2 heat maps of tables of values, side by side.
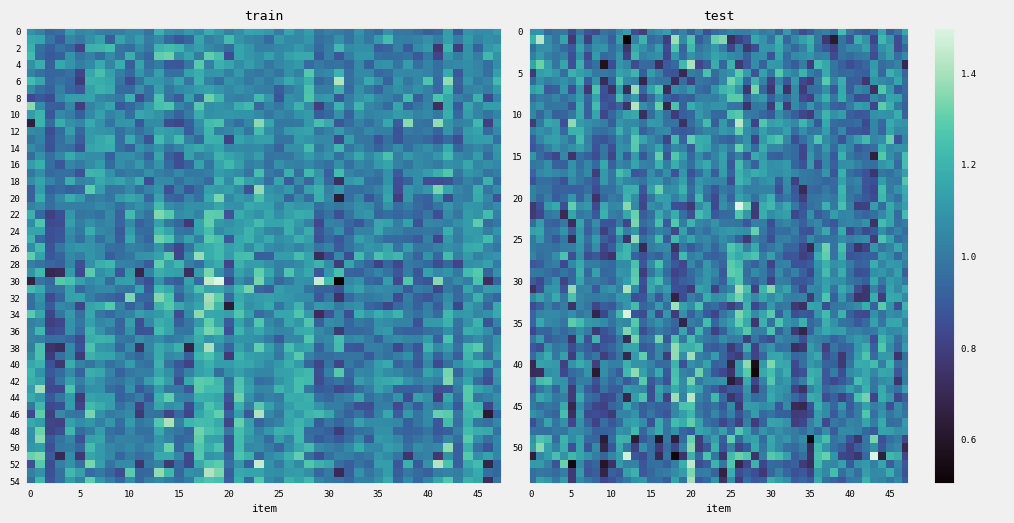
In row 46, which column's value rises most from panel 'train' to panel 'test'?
46
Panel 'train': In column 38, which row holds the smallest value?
51
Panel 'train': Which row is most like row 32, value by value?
53
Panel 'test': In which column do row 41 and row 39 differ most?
12
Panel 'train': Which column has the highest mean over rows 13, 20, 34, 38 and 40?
18
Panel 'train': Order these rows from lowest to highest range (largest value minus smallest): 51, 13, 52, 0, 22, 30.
0, 13, 22, 51, 52, 30
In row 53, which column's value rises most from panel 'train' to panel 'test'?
20
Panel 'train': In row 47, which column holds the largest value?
14
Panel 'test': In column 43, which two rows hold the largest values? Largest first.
51, 49
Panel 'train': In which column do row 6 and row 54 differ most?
31
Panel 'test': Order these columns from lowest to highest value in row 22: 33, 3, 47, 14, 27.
33, 14, 3, 27, 47
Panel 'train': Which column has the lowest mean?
2
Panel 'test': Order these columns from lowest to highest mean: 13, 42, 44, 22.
42, 22, 44, 13
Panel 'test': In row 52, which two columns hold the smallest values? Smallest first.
5, 9
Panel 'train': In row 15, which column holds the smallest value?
15
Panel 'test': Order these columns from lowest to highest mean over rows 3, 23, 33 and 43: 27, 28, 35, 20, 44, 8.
28, 8, 27, 35, 20, 44
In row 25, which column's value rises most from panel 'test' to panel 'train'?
27
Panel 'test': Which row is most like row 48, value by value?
14
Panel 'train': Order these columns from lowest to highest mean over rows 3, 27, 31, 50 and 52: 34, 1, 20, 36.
20, 34, 36, 1
